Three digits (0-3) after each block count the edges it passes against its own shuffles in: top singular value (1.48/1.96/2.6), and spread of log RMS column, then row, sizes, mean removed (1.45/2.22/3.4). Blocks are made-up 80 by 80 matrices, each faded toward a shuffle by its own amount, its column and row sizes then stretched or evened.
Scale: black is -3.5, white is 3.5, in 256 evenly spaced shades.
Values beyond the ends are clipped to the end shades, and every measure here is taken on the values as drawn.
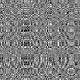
3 2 2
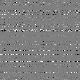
2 1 3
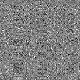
2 0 1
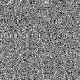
1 0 0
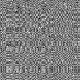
3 2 0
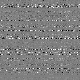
1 0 3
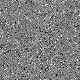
0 1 0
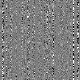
1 3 0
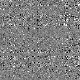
0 2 2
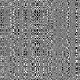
3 3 0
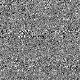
0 0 2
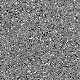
0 0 0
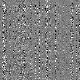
0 3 1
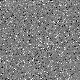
0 0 0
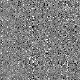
1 2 1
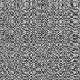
3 2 1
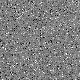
0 0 0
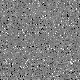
0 0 1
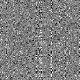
2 2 0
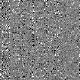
1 2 0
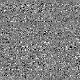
0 1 2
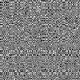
3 0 2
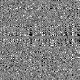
2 1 2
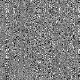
1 2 0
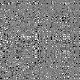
2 2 2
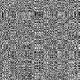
3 2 1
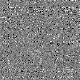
1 1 2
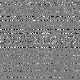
1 0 3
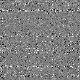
0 1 2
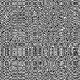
3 1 0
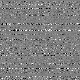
0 0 3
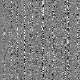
0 3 0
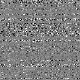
0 1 3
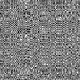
3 1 0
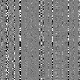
3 3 0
